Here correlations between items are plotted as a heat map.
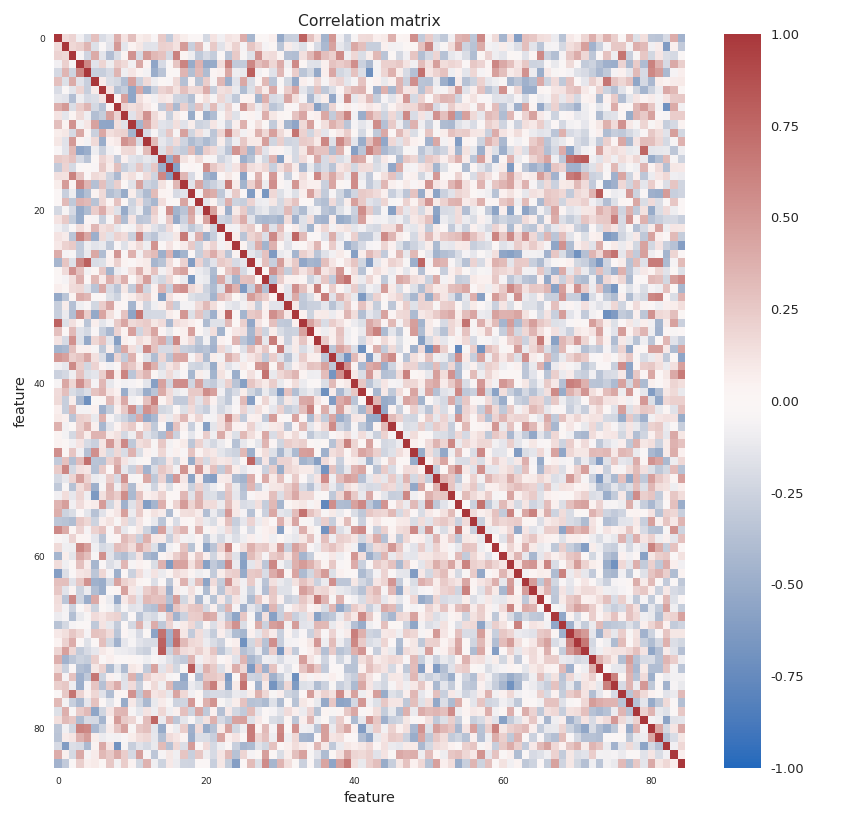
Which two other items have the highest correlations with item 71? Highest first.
14, 70
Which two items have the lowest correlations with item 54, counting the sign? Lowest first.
36, 12
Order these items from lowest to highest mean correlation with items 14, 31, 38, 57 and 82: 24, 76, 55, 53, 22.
24, 22, 55, 76, 53
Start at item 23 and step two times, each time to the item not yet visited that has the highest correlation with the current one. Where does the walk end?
11
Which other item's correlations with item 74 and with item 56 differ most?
32
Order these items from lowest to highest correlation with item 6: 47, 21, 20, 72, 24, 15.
21, 24, 72, 47, 15, 20
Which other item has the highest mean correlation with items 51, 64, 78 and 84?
9
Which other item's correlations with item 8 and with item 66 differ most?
82
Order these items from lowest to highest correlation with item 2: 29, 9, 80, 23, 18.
23, 80, 18, 9, 29
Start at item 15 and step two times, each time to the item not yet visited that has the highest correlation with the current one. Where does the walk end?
41
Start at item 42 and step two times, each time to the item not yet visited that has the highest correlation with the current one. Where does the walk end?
79
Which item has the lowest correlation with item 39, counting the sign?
37
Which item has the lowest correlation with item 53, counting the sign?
5
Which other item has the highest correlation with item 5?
74
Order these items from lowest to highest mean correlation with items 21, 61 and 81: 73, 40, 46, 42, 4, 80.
42, 46, 73, 40, 80, 4
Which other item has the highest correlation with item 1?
50
